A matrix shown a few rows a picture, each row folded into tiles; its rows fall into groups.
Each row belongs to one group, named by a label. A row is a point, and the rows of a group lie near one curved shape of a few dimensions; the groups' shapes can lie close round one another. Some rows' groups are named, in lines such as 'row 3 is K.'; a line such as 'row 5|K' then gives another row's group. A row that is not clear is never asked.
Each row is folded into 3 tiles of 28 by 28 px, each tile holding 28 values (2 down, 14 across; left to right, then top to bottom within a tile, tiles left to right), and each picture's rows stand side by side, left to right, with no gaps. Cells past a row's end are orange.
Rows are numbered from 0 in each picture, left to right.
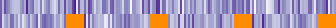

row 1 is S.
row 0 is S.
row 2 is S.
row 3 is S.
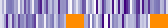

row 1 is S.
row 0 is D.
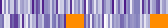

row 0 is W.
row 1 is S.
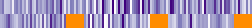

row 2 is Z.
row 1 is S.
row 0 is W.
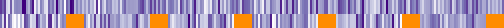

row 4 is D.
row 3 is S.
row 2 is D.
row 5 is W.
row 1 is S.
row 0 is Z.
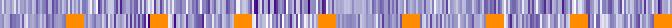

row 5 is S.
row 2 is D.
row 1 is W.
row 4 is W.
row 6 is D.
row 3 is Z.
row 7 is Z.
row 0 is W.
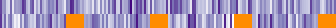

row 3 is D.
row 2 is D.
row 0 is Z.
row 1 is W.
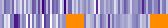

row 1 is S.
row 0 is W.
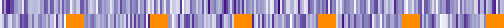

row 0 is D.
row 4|D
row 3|S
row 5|S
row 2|S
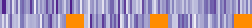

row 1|D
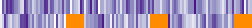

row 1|W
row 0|D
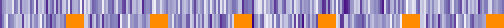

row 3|Z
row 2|D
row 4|D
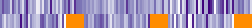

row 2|S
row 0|D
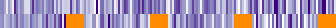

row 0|W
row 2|D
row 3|Z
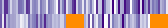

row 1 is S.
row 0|S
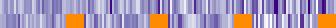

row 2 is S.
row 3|Z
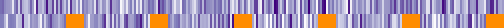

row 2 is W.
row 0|Z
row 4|S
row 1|D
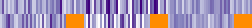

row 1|Z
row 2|W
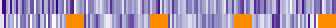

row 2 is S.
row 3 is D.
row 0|Z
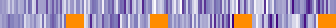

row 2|W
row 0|W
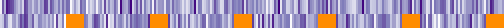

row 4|S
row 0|D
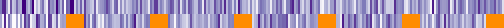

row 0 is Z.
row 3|D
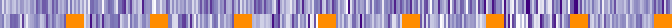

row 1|D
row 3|D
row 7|S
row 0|W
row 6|Z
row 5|S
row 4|S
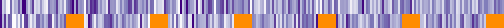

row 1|D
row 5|D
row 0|Z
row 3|W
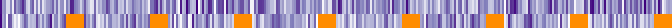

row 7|Z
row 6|D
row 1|Z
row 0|Z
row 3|D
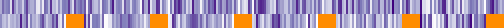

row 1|S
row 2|D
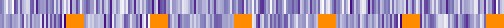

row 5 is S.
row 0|W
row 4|W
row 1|D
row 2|S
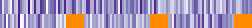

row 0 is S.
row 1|Z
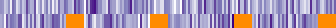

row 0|D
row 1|D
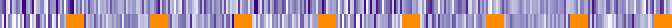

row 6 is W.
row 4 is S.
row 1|S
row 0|Z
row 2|W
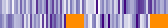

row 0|W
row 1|S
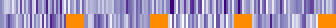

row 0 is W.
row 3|W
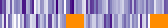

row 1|D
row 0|Z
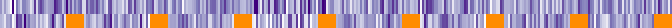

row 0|S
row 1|D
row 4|W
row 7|Z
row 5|D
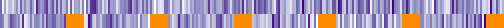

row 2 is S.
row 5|W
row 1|D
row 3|D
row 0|W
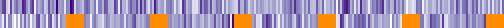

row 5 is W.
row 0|Z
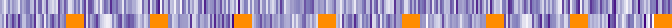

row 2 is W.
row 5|Z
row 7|D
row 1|S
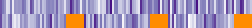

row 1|S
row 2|S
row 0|Z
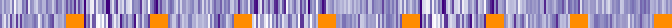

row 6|S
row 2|Z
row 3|Z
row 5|Z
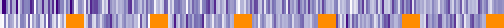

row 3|Z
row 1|D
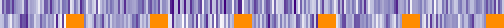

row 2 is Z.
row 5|S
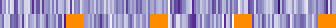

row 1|W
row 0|W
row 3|S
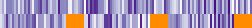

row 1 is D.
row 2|W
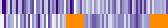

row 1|W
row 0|Z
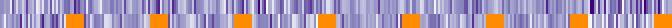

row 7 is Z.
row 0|D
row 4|W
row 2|S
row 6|W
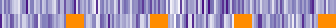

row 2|S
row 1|S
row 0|S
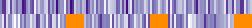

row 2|S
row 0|Z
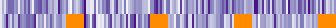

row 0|D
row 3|Z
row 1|Z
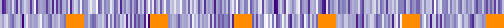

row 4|D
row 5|S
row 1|W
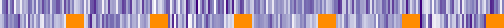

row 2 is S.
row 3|W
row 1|D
